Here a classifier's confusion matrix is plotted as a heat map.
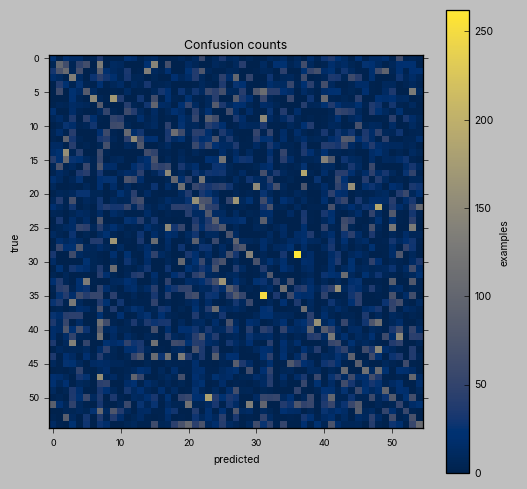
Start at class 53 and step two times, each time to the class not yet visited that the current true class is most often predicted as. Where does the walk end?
14
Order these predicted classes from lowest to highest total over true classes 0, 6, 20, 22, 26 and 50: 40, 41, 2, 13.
2, 13, 40, 41
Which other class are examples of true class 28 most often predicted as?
4
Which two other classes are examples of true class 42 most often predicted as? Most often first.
3, 15
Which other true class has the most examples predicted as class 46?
43
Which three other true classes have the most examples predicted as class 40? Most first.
15, 6, 4
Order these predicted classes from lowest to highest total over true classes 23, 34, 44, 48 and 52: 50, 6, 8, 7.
6, 8, 50, 7
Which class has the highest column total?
7
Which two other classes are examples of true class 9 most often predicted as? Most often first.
31, 23
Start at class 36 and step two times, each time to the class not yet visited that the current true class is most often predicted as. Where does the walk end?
27
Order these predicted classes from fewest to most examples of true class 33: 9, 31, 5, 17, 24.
9, 31, 17, 24, 5
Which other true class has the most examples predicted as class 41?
50
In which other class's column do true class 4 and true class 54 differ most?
20
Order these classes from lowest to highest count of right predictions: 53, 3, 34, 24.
53, 24, 34, 3
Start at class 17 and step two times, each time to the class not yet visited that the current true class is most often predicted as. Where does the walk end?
24
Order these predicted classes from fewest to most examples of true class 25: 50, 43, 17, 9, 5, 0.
0, 9, 5, 43, 50, 17
